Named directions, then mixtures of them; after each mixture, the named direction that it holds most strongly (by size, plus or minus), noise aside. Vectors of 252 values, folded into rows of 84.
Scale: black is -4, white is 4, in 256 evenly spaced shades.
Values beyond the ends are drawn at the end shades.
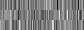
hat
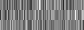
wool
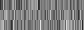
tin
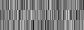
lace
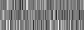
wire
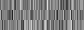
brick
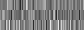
wire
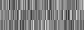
lace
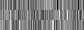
hat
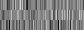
wire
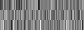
tin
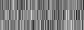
lace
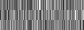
wool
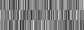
lace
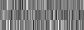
wire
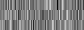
hat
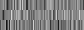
wire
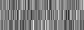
lace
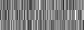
wool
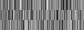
brick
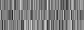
brick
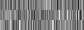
hat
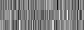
hat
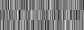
lace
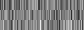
tin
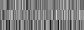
wire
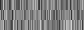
tin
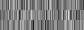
lace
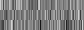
tin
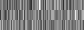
wool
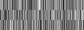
wool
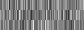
lace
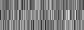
lace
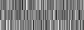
wire
